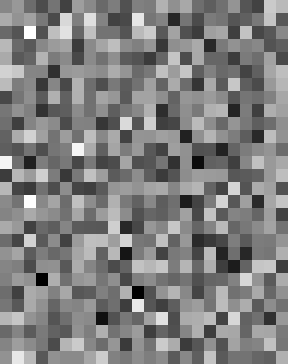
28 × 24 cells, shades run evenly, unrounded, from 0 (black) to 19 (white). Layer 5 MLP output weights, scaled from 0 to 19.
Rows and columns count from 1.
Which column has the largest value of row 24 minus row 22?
4
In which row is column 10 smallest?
2
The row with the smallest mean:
13
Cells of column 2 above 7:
20
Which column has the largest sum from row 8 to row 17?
23
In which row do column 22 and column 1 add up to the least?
11
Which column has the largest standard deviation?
3
